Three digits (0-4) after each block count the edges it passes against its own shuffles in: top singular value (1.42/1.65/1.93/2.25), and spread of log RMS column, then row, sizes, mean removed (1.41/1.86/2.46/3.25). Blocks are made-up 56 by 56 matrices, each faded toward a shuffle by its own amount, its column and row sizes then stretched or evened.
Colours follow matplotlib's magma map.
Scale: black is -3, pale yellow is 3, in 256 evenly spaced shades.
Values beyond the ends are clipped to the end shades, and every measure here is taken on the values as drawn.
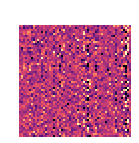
3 3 0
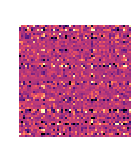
3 2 4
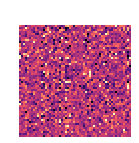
2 2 1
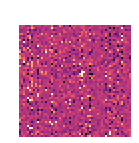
0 3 0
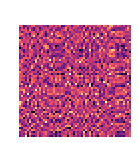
4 0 1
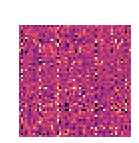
3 3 2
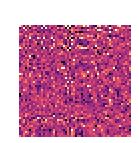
4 1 2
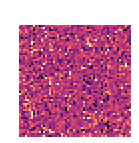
1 2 0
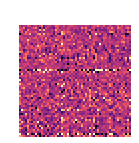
3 1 3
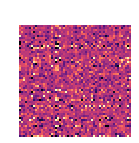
3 2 3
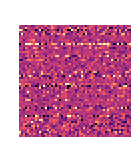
2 0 4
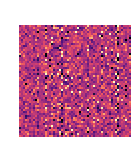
3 3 0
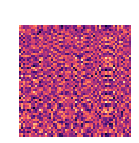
4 3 1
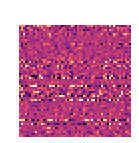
2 0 4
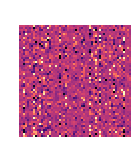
0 4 0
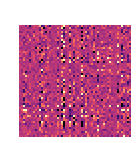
3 4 2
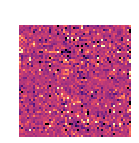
0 2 2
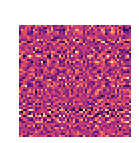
4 0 4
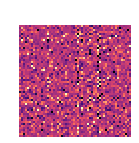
3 2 0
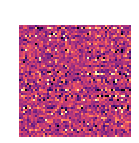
2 1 3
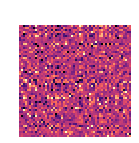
4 1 2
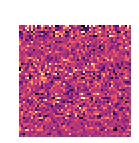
2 0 3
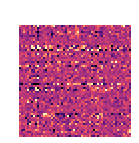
3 2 4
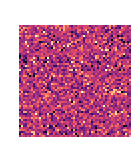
1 0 2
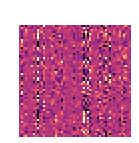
4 4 0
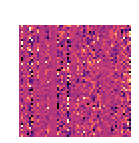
0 4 0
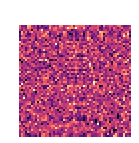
3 0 0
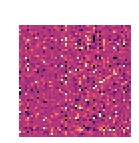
1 3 2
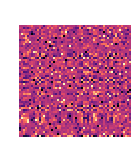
4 0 2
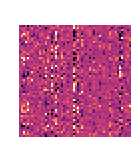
3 4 0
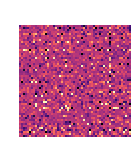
2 1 2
